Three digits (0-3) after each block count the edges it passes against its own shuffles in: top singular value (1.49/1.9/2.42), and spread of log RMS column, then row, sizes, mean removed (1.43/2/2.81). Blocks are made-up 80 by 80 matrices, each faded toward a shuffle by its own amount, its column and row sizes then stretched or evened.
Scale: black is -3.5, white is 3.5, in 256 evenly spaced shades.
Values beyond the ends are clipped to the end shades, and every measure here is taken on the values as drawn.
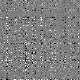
0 3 3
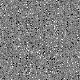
0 2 0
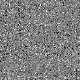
0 1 1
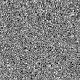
1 0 1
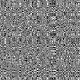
3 2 1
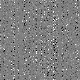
0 3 0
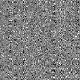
2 2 1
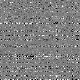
1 2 3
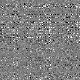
1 2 3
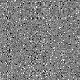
2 1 0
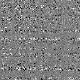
1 2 3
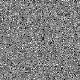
1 0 1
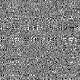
2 1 2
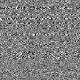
2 0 3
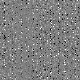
0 3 0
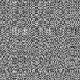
3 1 2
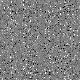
0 2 0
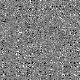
0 2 2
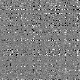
0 2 3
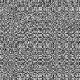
3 2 1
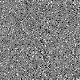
1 1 0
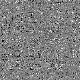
1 1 1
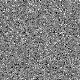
0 0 1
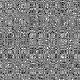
3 1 1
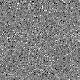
2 0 1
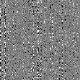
2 3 0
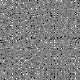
2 2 2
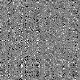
2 2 1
